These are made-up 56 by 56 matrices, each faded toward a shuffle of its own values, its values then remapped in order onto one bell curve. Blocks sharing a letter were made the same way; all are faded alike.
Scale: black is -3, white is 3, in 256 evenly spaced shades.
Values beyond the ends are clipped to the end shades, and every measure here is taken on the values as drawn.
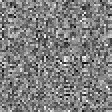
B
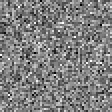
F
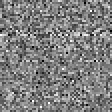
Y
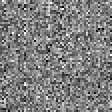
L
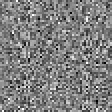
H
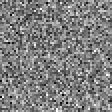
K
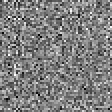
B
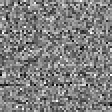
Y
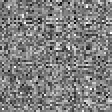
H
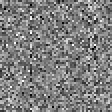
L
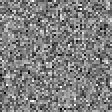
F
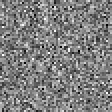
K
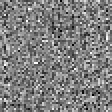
L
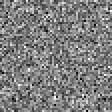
F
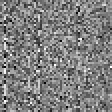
L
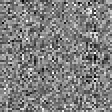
B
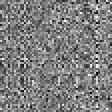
H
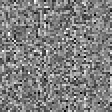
L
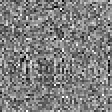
B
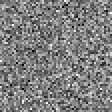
K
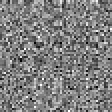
H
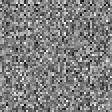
B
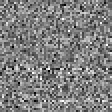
Y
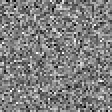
F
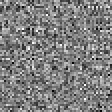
B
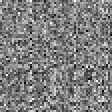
H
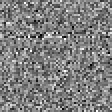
Y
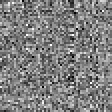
B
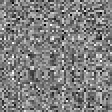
H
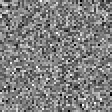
F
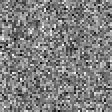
K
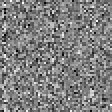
L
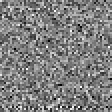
Y
